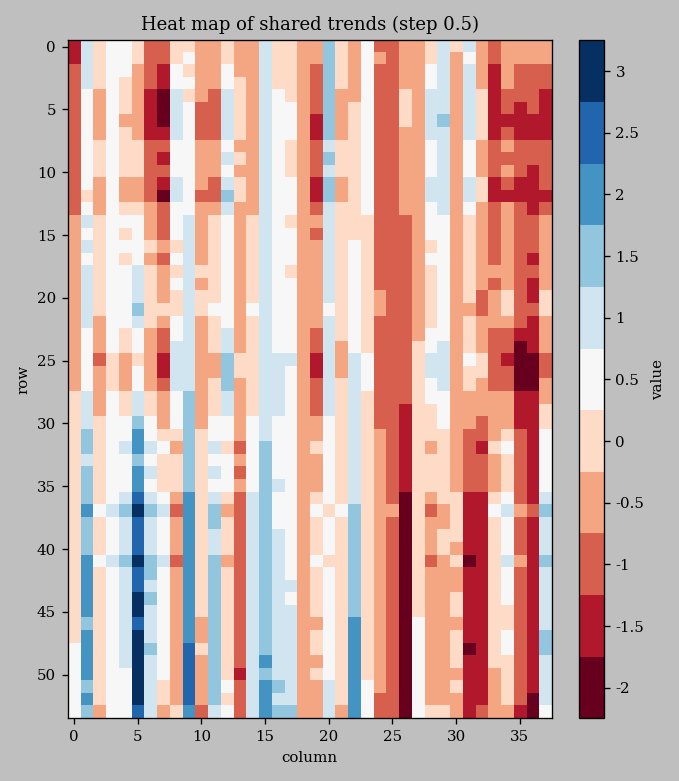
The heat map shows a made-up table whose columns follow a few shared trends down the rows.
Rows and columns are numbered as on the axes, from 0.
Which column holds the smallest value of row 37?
26
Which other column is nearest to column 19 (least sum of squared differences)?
33
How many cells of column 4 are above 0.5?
15
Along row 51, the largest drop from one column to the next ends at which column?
10
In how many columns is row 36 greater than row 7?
22
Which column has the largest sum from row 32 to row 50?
5
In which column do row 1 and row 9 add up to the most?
20
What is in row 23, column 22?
0.5
